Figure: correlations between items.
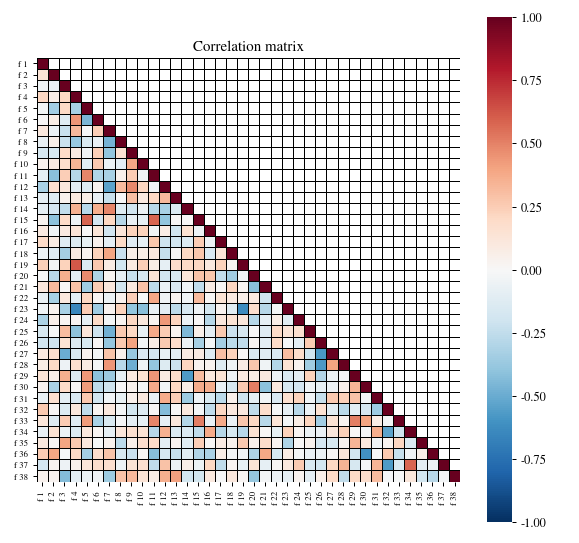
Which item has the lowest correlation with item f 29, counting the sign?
f 14
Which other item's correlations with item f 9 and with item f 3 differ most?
f 38
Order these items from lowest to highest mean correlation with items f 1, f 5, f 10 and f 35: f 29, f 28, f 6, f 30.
f 6, f 28, f 30, f 29
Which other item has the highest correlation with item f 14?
f 7
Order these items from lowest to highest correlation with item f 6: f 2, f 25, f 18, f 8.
f 25, f 8, f 2, f 18
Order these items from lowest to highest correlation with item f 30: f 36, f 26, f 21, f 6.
f 36, f 21, f 6, f 26
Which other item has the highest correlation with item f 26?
f 9
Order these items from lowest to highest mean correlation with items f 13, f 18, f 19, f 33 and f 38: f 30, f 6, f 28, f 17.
f 28, f 6, f 17, f 30
